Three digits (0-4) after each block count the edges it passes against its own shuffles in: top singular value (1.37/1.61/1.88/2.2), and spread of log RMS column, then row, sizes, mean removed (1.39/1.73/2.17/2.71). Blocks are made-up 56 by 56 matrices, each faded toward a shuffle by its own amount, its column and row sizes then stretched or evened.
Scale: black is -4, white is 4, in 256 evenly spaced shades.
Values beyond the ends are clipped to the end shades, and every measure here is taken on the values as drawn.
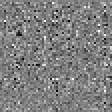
2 3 3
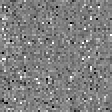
0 2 2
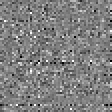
3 2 3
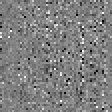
2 3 0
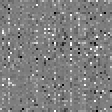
2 3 2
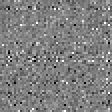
3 1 2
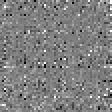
0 3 3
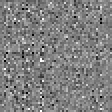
0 3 0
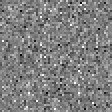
0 1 0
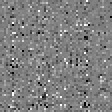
0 3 1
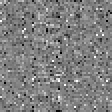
2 2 0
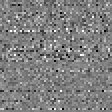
2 0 4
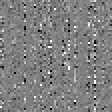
1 4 0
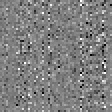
2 4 0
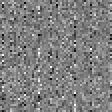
1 4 0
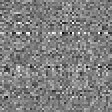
4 1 3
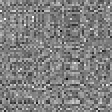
4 0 2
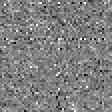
1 0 2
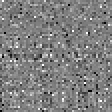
3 1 1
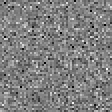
3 0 0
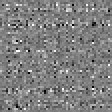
0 3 4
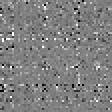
1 2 3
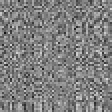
4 3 1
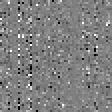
1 4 1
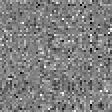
3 2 0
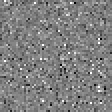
0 1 2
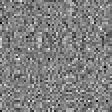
3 1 2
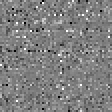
0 1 2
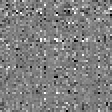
1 4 3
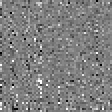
2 3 1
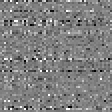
4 1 4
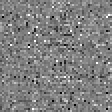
1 1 2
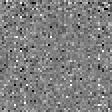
1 2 2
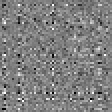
4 3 3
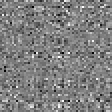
4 1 3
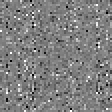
2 3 0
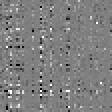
3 4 2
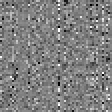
3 4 0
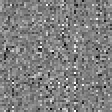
0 3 1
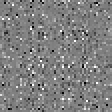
3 3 1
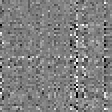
4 4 2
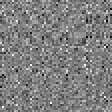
4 2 0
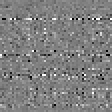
3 2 4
